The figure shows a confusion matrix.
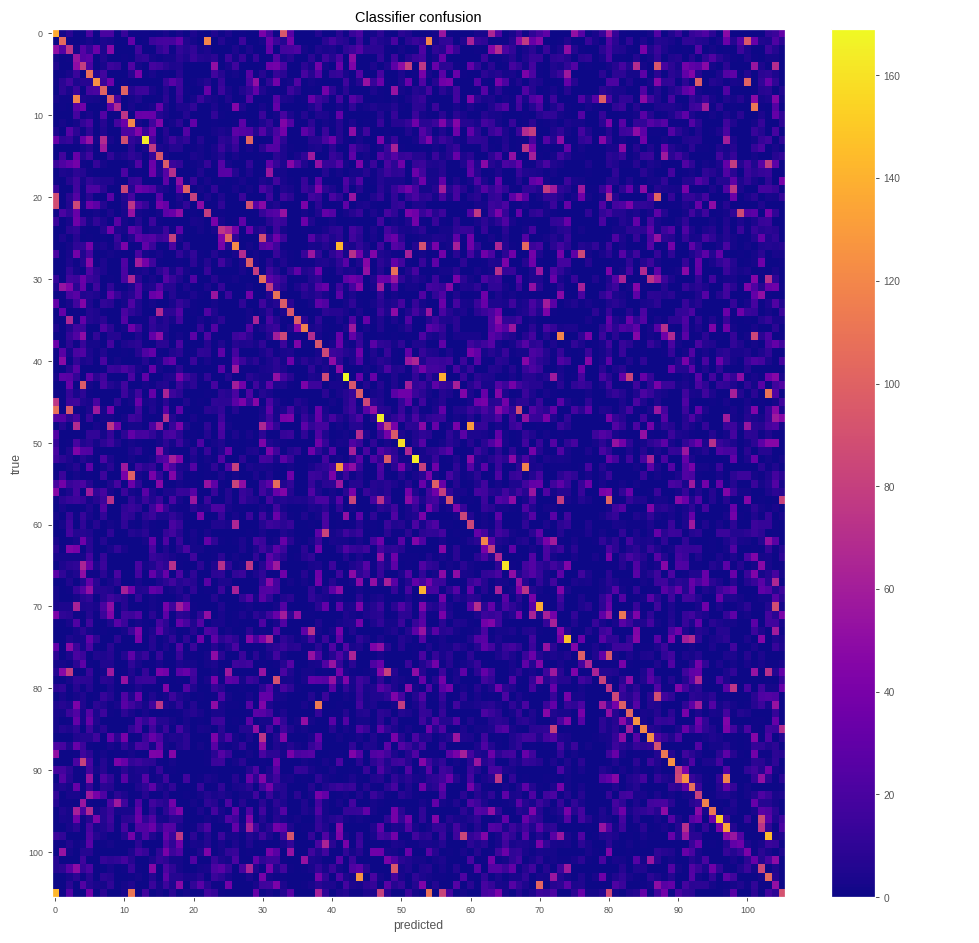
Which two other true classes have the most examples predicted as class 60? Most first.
48, 1
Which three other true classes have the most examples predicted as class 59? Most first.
98, 88, 44
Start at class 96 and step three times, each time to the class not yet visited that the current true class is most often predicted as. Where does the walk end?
44
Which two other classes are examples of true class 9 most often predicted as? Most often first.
101, 94
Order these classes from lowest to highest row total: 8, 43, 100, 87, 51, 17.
17, 87, 100, 51, 8, 43
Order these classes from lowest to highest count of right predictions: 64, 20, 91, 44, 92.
64, 20, 44, 92, 91
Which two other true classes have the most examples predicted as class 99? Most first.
22, 42
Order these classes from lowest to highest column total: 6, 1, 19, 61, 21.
21, 19, 6, 1, 61
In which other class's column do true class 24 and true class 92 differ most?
25
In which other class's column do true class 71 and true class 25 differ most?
82
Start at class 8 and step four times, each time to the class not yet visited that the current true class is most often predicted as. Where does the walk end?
87
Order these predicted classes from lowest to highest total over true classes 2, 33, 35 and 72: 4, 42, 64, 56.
42, 56, 4, 64
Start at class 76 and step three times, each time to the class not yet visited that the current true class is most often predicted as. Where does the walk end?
103
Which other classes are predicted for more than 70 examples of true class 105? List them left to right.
0, 11, 47, 54, 56, 80
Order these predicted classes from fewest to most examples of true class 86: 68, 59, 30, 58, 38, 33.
59, 68, 38, 33, 58, 30
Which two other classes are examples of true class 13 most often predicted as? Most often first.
28, 10
